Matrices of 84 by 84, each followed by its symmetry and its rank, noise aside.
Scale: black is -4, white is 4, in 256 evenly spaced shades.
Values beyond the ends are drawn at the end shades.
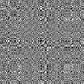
symmetric, rank four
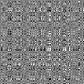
no symmetry, rank four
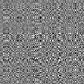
no symmetry, rank four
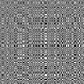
antisymmetric, rank two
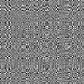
antisymmetric, rank four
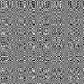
no symmetry, rank four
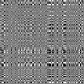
no symmetry, rank two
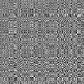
antisymmetric, rank four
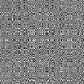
no symmetry, rank four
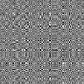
symmetric, rank three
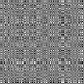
antisymmetric, rank two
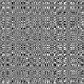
no symmetry, rank three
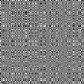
no symmetry, rank two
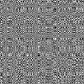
antisymmetric, rank four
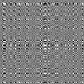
no symmetry, rank two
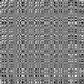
symmetric, rank two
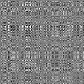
no symmetry, rank four
